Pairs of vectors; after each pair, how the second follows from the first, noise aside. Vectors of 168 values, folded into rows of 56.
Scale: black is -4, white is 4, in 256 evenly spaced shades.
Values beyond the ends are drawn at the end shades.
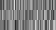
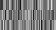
reversed, negated.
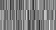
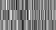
reversed.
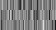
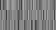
reversed, shrunk.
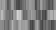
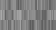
shrunk.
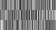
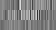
negated, partly zeroed.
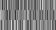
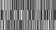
wrapped around, negated.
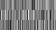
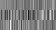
negated, partly zeroed.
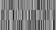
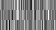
wrapped around, negated.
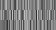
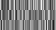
wrapped around, negated.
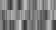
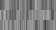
reversed, shrunk.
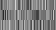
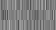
shrunk.
